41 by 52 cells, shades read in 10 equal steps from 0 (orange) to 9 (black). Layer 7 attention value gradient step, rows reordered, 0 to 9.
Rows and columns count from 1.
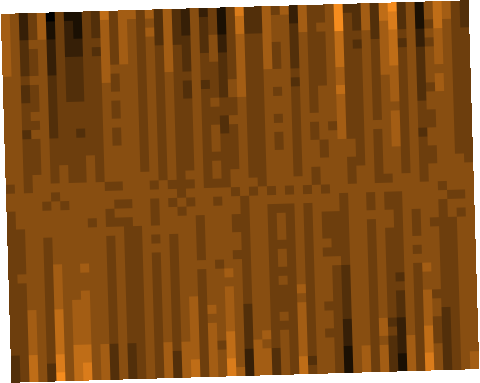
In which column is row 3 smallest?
38
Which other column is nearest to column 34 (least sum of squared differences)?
32
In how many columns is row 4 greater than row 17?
16
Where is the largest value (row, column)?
1, 6
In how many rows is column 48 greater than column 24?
7
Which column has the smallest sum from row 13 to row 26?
44
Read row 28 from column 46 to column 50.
5 4 4 5 5
